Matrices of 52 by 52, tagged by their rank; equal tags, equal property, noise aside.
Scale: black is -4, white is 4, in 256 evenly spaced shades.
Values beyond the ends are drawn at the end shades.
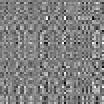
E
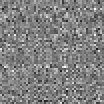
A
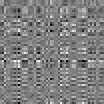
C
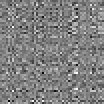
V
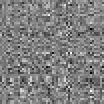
A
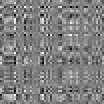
C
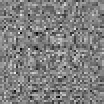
A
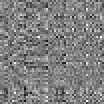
V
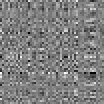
V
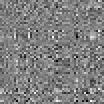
A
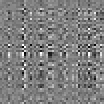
C
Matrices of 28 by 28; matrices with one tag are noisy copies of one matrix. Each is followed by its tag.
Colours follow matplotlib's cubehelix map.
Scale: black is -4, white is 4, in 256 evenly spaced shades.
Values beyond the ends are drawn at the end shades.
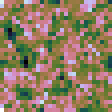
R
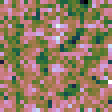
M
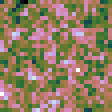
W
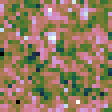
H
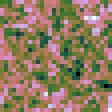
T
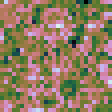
M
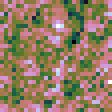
M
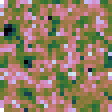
R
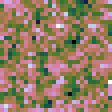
M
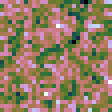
M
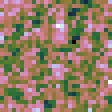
M
